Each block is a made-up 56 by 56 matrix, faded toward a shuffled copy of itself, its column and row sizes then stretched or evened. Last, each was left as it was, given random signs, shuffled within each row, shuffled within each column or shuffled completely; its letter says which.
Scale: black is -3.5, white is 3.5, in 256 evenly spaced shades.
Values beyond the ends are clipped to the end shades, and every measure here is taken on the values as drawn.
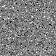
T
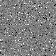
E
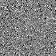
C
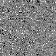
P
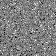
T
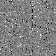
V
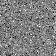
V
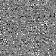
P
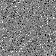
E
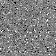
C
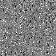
V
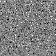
E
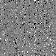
C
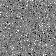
T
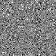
P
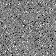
T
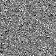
V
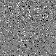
C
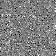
C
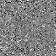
P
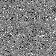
E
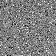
T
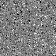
V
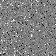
T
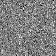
V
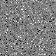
C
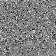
E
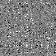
P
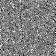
V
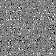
C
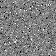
T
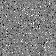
T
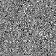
P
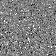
E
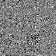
C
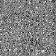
P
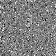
V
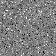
T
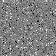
V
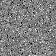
T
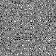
P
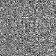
P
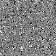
C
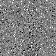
V
